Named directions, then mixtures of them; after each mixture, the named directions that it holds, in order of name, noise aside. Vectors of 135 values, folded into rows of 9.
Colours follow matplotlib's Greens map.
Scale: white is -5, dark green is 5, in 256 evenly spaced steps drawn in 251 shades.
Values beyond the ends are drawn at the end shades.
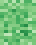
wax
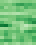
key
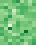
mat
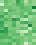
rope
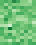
key, mat, wax.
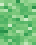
mat, rope, wax.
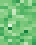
mat.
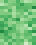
key, mat, rope.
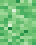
mat.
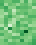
mat, rope.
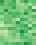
key, rope.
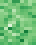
mat.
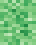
wax.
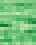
key.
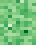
mat, wax.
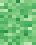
mat, rope, wax.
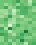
mat.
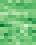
key, wax.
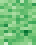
key, mat, wax.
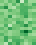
mat, wax.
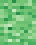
key, mat, wax.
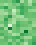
mat.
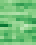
key.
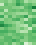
key, rope.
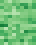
key, mat.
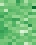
rope.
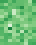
mat, wax.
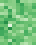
mat, rope.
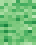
key, rope, wax.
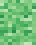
mat, rope, wax.
